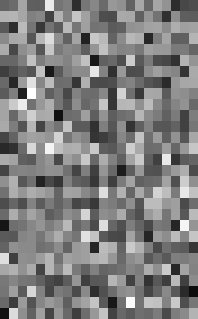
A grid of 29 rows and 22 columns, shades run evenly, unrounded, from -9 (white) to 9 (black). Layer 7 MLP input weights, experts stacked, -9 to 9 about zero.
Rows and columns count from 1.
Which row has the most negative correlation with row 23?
7
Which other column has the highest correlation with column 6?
16
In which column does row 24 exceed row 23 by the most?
2
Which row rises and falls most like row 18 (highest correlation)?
21
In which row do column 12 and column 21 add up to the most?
27
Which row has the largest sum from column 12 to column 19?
8
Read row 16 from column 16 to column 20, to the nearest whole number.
-2 3 3 0 -2
